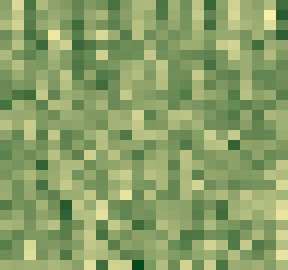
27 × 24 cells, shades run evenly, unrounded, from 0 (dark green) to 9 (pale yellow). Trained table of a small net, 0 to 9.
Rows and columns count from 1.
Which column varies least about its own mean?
15
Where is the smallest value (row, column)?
27, 12
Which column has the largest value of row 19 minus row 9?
24
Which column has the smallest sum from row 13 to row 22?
4
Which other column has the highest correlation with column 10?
16
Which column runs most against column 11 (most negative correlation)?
9
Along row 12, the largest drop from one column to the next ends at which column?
13
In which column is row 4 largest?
5
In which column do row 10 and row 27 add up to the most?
11
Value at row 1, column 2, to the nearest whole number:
8
